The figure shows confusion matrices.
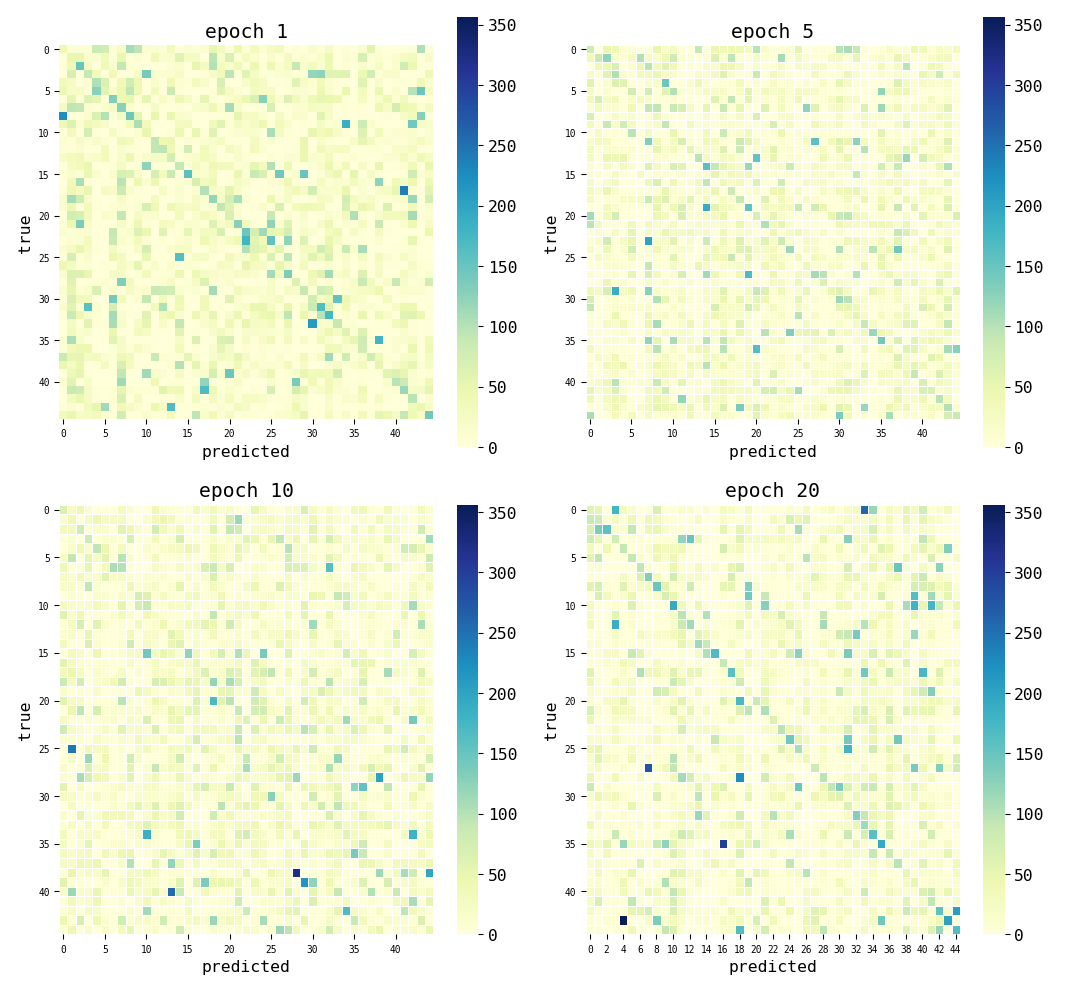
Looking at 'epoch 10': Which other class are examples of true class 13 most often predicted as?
40
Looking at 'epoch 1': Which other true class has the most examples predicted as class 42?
9
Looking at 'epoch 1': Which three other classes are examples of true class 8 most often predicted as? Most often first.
0, 43, 5
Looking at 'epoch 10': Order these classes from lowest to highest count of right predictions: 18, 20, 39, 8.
8, 39, 20, 18
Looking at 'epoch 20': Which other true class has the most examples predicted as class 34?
0
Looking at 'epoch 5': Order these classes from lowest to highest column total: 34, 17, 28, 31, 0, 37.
34, 28, 17, 31, 0, 37
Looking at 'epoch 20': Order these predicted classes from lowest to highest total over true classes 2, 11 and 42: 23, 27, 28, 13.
13, 27, 23, 28
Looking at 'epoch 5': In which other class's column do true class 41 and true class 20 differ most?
25
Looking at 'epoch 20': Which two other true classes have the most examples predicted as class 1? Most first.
2, 5
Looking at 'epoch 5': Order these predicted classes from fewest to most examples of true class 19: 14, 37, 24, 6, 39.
6, 24, 39, 37, 14
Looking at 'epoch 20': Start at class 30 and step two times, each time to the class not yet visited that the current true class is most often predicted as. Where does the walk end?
32
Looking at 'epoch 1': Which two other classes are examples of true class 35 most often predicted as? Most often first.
38, 1
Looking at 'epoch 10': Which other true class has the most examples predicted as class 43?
12
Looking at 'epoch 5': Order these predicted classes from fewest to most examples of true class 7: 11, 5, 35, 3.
3, 5, 11, 35
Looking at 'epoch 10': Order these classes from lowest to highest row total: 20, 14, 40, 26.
14, 26, 20, 40
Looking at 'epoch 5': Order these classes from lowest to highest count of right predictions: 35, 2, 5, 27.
2, 5, 27, 35
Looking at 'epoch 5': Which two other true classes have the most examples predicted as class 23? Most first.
1, 16
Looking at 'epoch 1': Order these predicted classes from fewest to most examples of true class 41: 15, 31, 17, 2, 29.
15, 31, 29, 2, 17
